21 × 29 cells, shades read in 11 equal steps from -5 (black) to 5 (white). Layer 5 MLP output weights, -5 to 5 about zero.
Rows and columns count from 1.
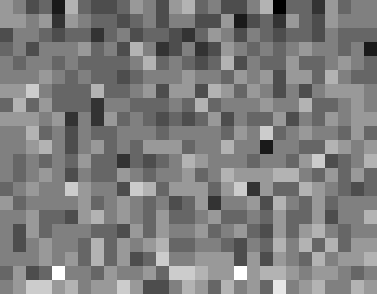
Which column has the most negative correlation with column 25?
26
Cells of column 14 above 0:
5
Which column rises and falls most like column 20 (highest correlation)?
10
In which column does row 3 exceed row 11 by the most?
21
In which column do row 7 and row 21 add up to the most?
3
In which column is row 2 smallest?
19
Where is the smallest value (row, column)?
1, 22
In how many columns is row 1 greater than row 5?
11
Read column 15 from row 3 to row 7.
-3 0 -1 1 1
